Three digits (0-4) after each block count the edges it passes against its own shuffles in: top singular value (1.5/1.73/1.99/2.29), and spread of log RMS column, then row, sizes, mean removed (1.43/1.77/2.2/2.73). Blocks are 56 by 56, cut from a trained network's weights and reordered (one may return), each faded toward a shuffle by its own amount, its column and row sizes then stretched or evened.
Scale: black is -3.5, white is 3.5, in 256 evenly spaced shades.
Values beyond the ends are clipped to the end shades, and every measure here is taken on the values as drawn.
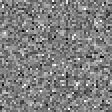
0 1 0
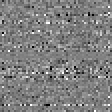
0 1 4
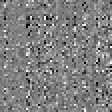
2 4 2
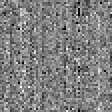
1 2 1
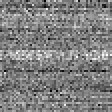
3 0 3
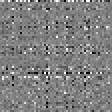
3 3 4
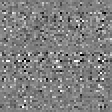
0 2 4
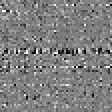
3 2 4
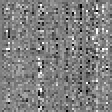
1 4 1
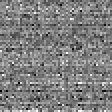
2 2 3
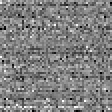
1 0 3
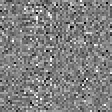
2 1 0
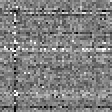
3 1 3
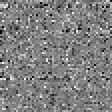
1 1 1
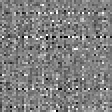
2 2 3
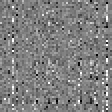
2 4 0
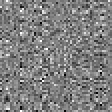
4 3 0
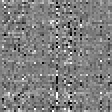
0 4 2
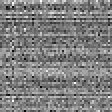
4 3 1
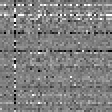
3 2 3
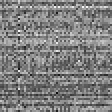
4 0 2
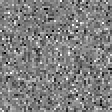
1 0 0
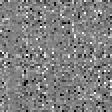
1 3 0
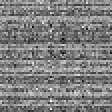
4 1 0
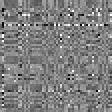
3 1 2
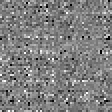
0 2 3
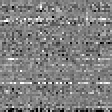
2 1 4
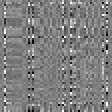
4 4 1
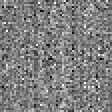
0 1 1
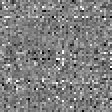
2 3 3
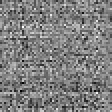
1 4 1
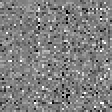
1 2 2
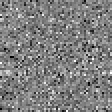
1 0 1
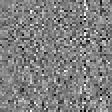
3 3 1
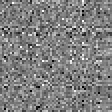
3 2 1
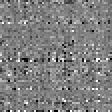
1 2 4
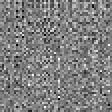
3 3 0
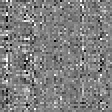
4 4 1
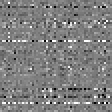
4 2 4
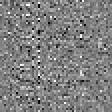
2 3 0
